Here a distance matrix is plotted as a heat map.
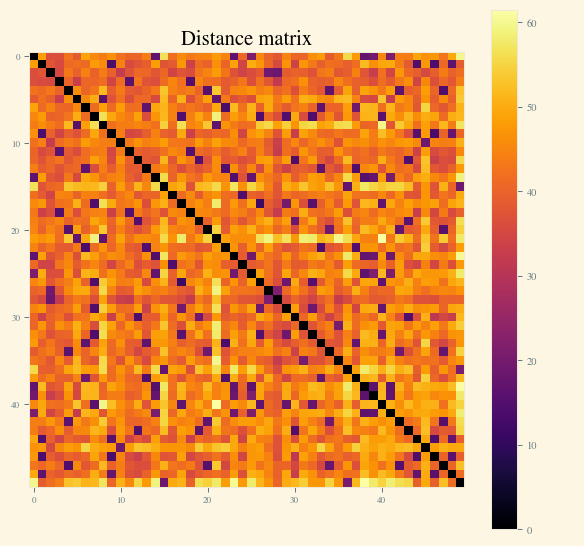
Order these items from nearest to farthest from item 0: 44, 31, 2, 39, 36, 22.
39, 2, 31, 22, 44, 36
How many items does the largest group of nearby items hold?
7
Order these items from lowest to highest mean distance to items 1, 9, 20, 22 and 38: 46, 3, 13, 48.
46, 48, 13, 3
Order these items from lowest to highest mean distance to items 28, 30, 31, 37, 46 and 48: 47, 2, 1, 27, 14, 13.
1, 13, 2, 47, 27, 14
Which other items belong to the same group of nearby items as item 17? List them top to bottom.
7, 26, 29, 32, 40
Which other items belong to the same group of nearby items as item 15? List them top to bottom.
36, 49
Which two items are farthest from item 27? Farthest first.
21, 8
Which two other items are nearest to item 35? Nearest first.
31, 28
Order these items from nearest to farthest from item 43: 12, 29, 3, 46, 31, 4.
12, 46, 4, 31, 3, 29
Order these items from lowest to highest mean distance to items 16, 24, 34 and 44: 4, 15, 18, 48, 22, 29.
48, 4, 22, 18, 29, 15
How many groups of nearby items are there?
13
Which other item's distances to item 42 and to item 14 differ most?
38
